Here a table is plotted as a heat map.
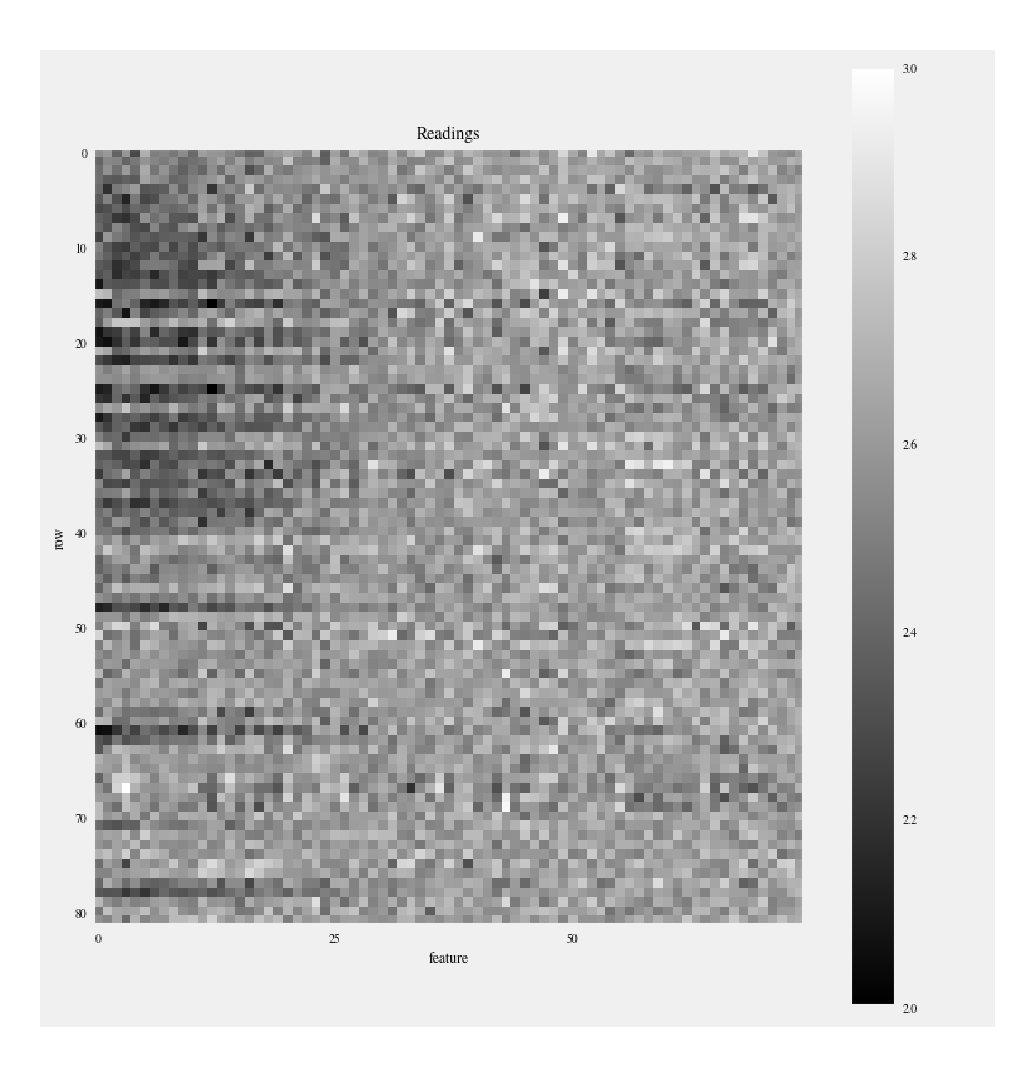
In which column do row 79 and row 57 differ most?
23
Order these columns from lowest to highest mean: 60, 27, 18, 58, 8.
8, 18, 27, 58, 60
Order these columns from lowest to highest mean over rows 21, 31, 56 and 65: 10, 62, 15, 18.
10, 15, 62, 18
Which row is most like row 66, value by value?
18
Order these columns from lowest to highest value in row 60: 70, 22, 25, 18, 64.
64, 22, 25, 18, 70
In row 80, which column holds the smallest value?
35
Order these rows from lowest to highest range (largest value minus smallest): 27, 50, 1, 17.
1, 27, 50, 17
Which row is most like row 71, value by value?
3
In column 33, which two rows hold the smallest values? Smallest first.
67, 34
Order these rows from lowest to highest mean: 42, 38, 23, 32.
32, 38, 23, 42
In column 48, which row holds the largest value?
63
